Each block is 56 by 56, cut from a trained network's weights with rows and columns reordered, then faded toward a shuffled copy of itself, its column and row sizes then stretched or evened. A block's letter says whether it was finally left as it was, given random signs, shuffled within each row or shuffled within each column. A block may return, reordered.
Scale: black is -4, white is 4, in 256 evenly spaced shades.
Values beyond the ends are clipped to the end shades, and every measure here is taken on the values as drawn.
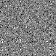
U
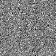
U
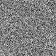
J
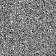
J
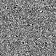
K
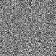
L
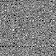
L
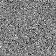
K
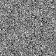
J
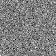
K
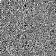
U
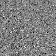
K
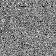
K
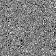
J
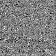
K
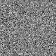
U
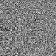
L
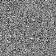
U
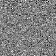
L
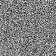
K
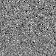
K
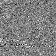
K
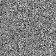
J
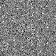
J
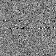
U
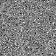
K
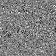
K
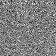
K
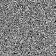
U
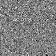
K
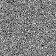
K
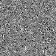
J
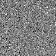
J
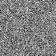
K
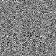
L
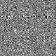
L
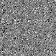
U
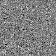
U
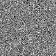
J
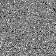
K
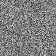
J
